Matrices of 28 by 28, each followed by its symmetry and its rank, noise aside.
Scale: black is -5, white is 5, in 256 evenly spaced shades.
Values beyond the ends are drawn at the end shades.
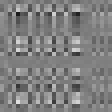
no symmetry, rank one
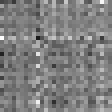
no symmetry, rank three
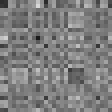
symmetric, rank two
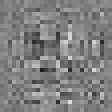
no symmetry, rank two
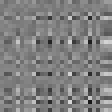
no symmetry, rank one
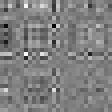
antisymmetric, rank two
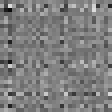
no symmetry, rank three
